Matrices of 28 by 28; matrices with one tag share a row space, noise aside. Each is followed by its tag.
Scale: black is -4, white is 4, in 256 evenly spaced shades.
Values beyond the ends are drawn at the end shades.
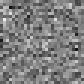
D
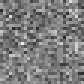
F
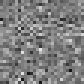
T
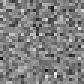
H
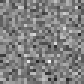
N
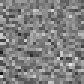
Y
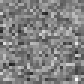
D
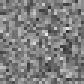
N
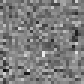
D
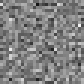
H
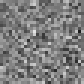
N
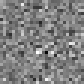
H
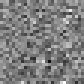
N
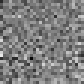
F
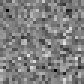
N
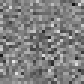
Y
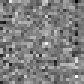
D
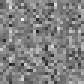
H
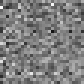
Y
